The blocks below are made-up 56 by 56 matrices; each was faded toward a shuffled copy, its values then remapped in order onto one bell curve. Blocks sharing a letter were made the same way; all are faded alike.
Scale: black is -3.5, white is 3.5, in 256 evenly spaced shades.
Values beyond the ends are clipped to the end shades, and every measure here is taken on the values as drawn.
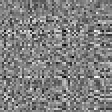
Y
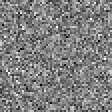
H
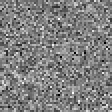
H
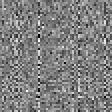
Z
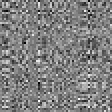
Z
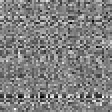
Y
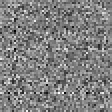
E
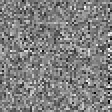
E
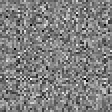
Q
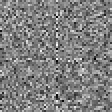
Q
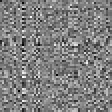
Z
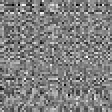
Y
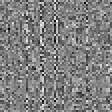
Z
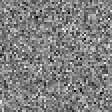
H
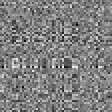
Y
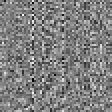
Z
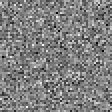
H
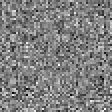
Q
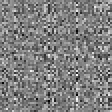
Z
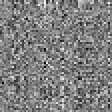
Q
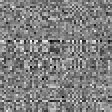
Y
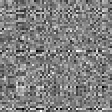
Y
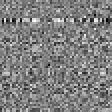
Y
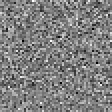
H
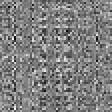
Z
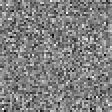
H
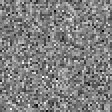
H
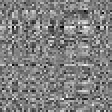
Y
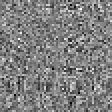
Q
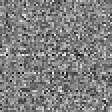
E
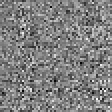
E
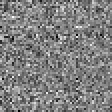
E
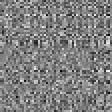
Y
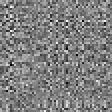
Z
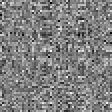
Q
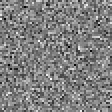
H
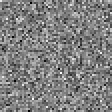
H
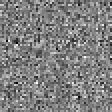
E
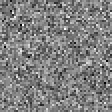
H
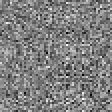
Q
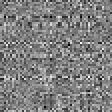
Y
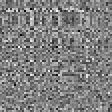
Y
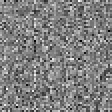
Q
